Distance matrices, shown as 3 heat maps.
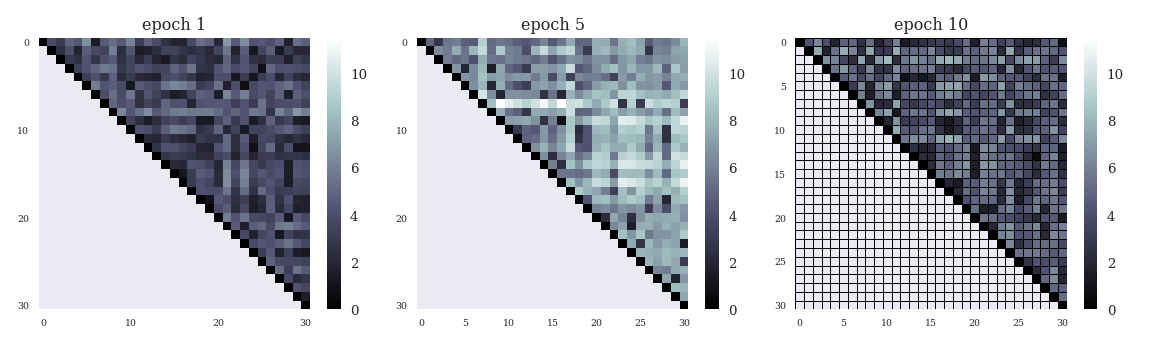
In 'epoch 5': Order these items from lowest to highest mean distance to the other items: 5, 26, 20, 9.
5, 26, 20, 9
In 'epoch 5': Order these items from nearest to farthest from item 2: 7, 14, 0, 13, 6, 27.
0, 6, 13, 14, 27, 7
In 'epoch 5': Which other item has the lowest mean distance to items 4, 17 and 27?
22
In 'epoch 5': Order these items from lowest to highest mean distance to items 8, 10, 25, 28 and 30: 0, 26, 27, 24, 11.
11, 0, 26, 27, 24
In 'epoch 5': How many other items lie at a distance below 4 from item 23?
3
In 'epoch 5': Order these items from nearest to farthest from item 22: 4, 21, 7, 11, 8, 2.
4, 2, 21, 11, 8, 7
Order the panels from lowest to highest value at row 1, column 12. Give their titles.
epoch 1, epoch 5, epoch 10
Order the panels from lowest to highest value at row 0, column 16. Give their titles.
epoch 1, epoch 10, epoch 5
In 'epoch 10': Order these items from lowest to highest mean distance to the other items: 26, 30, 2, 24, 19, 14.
30, 26, 14, 19, 24, 2
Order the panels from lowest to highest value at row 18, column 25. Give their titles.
epoch 10, epoch 1, epoch 5
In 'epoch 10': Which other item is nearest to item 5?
8
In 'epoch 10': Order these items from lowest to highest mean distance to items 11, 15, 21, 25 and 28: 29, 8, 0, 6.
6, 8, 0, 29
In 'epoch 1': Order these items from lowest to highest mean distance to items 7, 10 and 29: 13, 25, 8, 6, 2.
13, 2, 25, 6, 8
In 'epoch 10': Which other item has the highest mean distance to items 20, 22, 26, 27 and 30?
2
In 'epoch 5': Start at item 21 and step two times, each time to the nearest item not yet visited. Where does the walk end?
20
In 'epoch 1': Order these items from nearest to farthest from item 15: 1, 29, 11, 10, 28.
28, 11, 1, 29, 10
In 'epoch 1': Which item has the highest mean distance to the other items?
8
